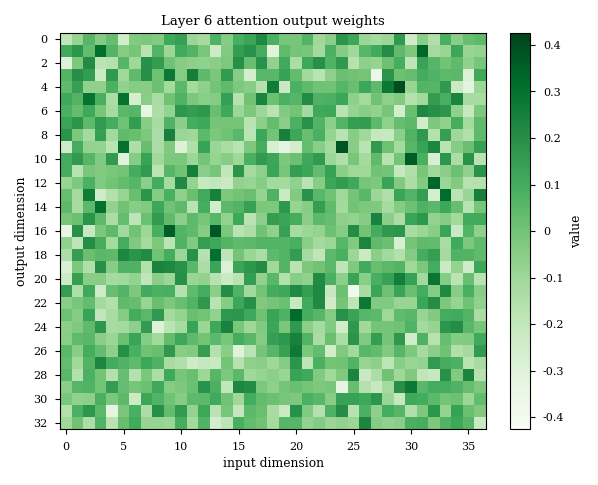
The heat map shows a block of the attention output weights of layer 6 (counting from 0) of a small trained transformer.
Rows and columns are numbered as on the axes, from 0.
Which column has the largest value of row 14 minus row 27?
12
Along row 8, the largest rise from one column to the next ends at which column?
9
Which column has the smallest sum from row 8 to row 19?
14
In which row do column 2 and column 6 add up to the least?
30
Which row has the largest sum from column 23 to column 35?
20
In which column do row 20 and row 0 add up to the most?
29
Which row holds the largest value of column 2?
5
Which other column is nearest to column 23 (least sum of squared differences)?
10
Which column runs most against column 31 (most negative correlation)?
25
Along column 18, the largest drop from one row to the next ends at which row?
1
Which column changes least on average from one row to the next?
23
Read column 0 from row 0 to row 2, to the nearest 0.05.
-0.2 0.1 -0.3
